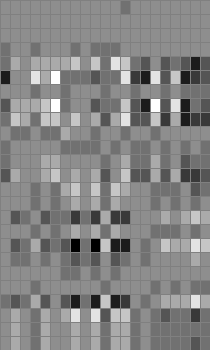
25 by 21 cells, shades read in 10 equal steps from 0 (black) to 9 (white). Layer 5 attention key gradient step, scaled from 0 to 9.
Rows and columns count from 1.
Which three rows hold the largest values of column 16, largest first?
8, 6, 9
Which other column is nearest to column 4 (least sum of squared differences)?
18
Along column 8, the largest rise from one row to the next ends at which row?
23
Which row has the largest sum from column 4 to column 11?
5
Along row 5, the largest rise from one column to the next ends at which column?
12
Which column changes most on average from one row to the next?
10
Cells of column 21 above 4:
12
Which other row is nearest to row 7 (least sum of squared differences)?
21
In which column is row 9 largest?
13
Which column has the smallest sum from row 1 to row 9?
19
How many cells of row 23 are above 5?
7
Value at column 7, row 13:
5
